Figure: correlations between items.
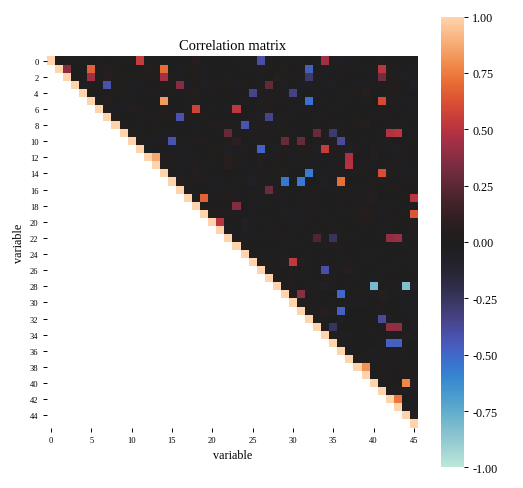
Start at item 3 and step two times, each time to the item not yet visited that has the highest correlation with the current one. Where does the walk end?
27
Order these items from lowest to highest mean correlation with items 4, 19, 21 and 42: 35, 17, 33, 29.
35, 29, 33, 17
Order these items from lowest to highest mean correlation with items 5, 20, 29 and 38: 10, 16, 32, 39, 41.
32, 16, 10, 41, 39
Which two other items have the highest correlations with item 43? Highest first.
42, 9
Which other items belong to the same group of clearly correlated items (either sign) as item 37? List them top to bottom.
12, 13
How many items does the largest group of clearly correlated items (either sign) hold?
6
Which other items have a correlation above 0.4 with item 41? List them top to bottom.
1, 5, 14
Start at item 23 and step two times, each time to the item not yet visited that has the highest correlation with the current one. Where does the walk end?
18
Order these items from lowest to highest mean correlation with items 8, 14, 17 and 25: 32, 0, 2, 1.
32, 0, 2, 1
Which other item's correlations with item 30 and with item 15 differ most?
36
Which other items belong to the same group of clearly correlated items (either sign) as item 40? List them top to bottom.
28, 44
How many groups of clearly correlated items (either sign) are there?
13
